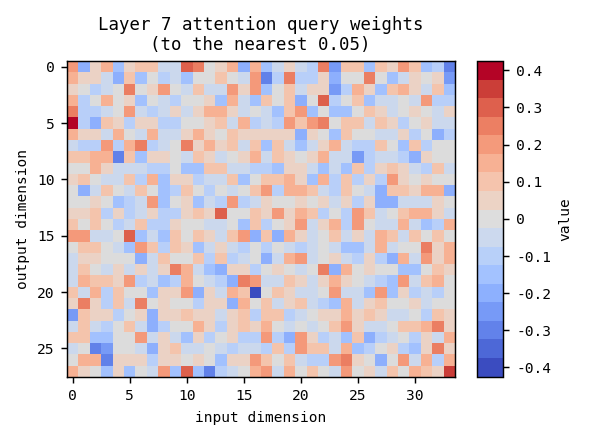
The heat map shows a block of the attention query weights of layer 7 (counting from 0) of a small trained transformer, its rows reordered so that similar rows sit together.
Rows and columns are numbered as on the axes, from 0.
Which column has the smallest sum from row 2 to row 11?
23
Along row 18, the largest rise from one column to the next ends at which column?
24
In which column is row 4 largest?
0
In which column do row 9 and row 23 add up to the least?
7
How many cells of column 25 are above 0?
12
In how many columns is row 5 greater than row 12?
20
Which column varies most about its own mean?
16
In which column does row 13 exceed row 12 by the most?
13
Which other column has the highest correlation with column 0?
19
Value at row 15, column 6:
-0.15
